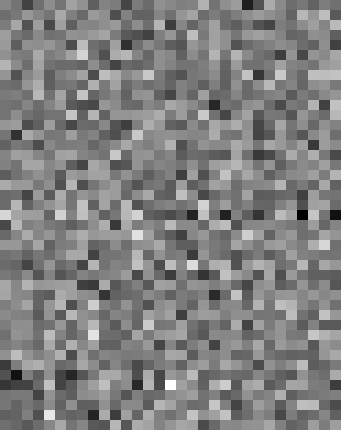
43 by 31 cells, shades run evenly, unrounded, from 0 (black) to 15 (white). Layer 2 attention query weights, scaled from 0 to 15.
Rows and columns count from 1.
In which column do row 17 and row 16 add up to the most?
22
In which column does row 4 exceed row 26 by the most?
18
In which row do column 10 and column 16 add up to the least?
30
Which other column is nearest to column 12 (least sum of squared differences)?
27
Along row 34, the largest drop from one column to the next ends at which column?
10
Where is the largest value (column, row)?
16, 39
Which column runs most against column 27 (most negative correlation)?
17
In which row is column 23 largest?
24
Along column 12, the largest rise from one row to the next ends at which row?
6
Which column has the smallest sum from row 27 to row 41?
4
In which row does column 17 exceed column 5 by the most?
20
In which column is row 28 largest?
21
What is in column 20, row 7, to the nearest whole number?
9
